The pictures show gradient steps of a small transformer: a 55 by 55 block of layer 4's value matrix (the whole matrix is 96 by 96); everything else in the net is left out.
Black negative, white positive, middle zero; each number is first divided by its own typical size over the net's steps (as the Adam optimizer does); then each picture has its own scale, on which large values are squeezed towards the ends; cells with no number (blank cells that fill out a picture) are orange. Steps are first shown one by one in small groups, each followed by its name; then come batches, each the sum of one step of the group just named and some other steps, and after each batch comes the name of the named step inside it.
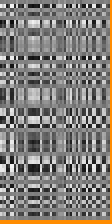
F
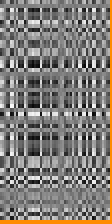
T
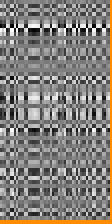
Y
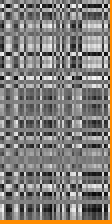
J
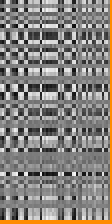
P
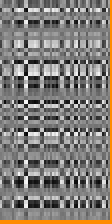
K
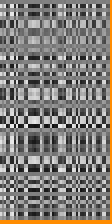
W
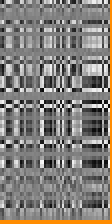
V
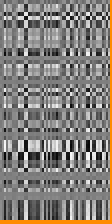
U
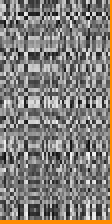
U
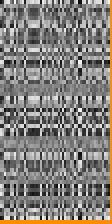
Y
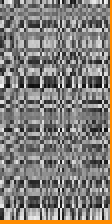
V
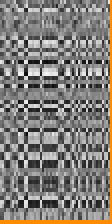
K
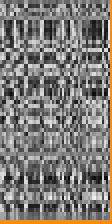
K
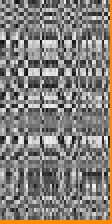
P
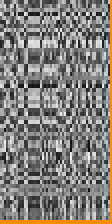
U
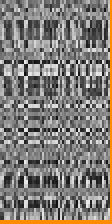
K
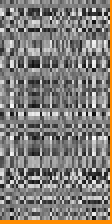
T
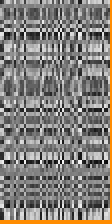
V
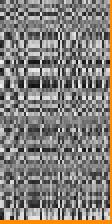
P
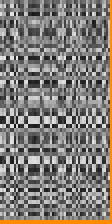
W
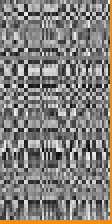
U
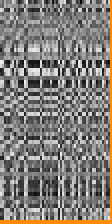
T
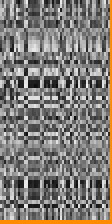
K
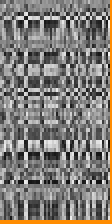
U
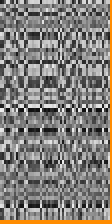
V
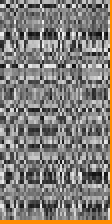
J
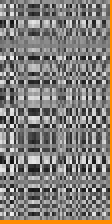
F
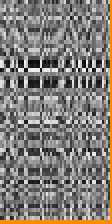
T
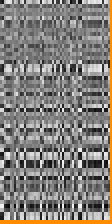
V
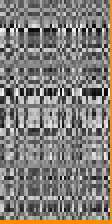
Y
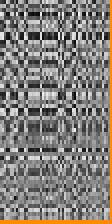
P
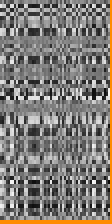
Y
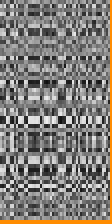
W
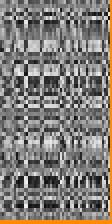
K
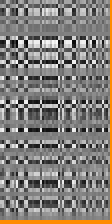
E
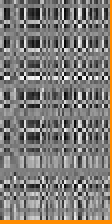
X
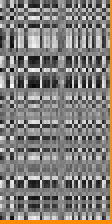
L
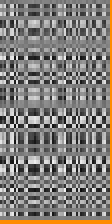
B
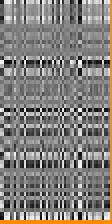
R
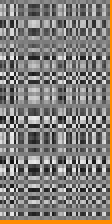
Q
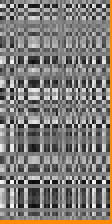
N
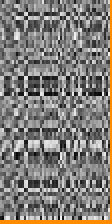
E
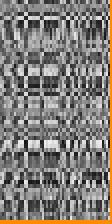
L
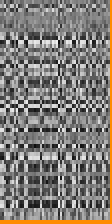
E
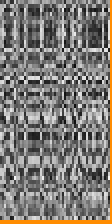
X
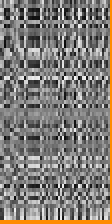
X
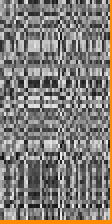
R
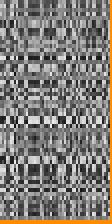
B
